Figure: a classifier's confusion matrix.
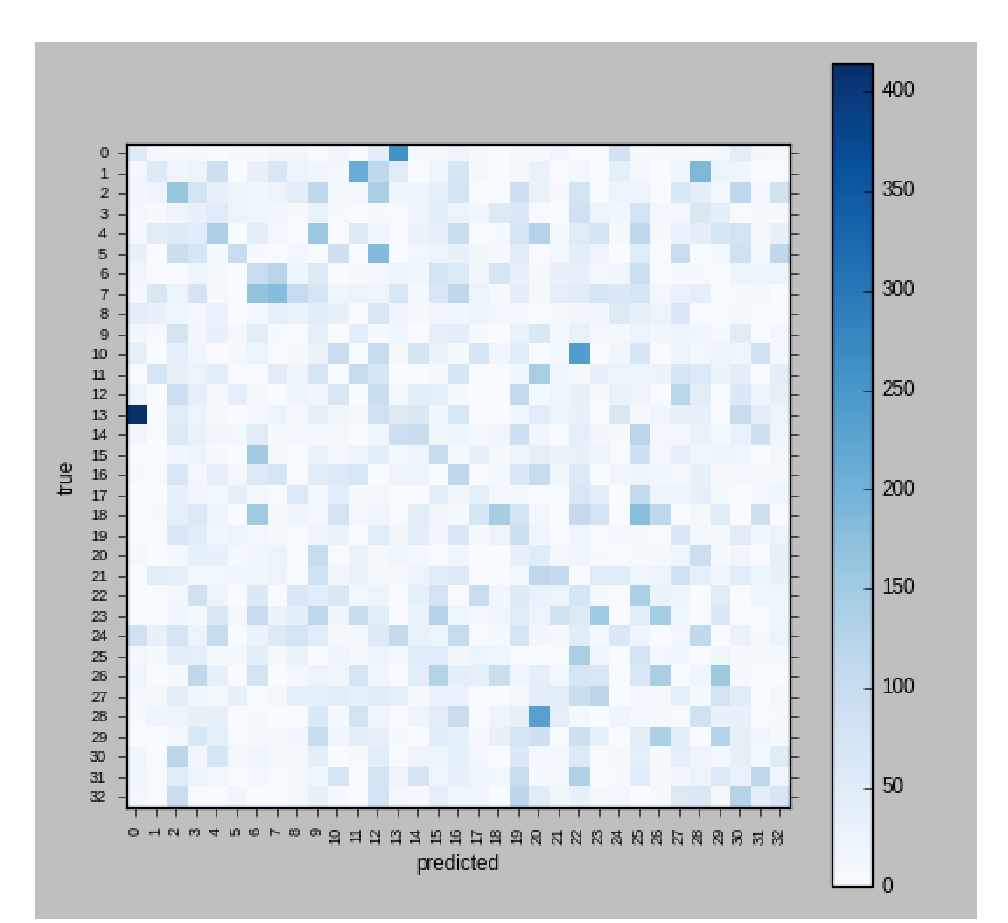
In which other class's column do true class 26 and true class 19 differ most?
29
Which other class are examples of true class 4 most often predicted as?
9
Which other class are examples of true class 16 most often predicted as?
20
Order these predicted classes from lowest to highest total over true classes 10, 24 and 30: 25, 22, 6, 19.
6, 25, 19, 22
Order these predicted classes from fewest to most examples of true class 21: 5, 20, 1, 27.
5, 1, 27, 20
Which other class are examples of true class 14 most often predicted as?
25
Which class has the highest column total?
22
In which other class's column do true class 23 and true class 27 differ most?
26
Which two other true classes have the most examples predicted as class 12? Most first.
5, 2
